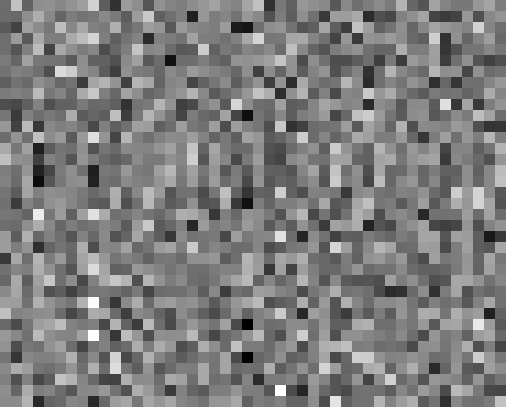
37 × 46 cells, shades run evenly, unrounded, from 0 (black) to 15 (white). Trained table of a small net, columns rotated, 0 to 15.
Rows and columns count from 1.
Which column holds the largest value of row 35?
36
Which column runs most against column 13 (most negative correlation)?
11
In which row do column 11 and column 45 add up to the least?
22
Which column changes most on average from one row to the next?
9
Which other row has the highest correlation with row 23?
14
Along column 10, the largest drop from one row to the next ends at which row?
30
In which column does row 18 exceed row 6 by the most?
44
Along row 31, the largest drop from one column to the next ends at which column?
10
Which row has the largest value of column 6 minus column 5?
7
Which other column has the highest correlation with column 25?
27
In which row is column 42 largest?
18
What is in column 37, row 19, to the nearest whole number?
5
